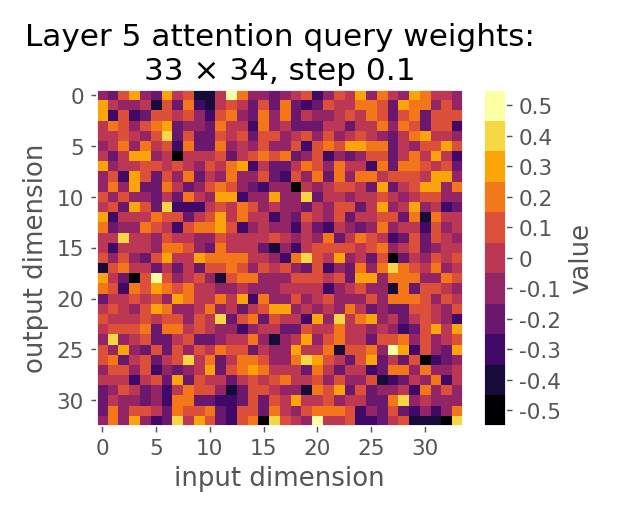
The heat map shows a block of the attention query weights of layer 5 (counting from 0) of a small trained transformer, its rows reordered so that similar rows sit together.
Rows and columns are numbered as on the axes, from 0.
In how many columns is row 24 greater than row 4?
10
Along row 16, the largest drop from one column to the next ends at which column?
27
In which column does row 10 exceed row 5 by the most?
19
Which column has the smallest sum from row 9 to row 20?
18
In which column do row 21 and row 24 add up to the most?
1
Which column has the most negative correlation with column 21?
31
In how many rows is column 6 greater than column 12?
17
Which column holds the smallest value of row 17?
0
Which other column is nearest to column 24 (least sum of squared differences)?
32
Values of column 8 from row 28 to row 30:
-0.2 0.2 0.2
